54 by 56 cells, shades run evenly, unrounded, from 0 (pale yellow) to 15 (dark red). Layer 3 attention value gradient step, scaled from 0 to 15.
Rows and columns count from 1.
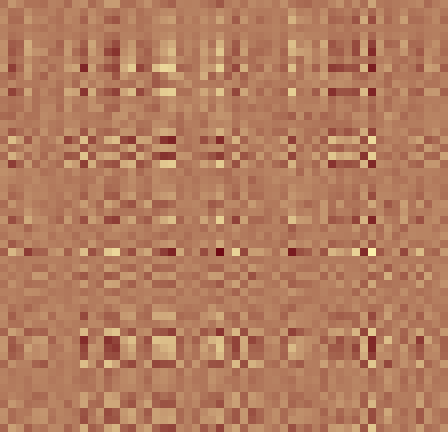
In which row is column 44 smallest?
20
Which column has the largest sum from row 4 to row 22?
47
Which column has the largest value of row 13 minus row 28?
28
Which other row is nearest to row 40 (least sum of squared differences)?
53
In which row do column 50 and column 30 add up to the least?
32
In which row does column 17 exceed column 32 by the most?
46
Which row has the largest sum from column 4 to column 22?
18
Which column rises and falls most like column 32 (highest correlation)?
25
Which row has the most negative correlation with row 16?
10
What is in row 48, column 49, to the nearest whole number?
6
